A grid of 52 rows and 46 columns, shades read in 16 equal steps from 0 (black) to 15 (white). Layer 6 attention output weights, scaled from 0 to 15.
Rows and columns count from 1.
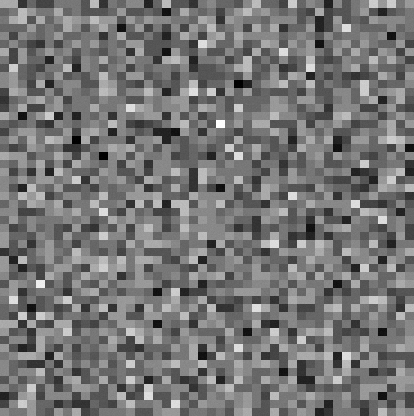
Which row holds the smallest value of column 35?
29
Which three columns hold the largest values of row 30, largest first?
12, 23, 31
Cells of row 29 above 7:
16
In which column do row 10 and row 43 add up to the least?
35
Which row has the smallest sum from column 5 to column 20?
17
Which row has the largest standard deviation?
39
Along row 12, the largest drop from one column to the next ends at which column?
25
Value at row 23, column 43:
9
